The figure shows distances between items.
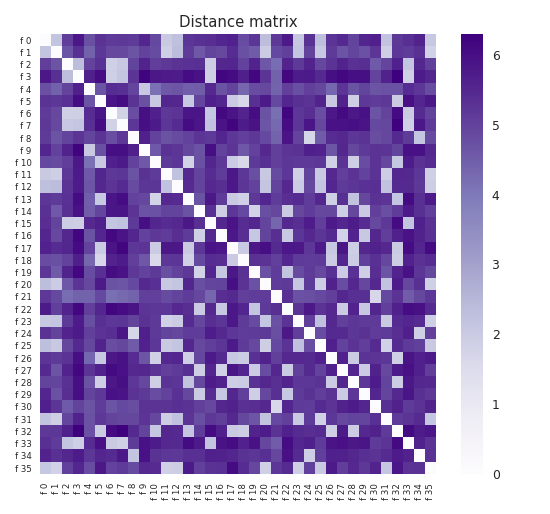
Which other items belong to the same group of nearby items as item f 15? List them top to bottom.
f 2, f 3, f 6, f 7, f 33
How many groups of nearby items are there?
7
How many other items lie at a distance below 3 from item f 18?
7
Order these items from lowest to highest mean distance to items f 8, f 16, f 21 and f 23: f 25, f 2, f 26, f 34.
f 25, f 34, f 2, f 26
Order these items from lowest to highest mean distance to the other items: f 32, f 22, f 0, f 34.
f 0, f 32, f 22, f 34
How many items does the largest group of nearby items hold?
9
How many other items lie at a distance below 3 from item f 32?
7
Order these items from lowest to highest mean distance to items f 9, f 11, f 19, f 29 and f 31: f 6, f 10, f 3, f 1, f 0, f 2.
f 1, f 0, f 10, f 2, f 6, f 3
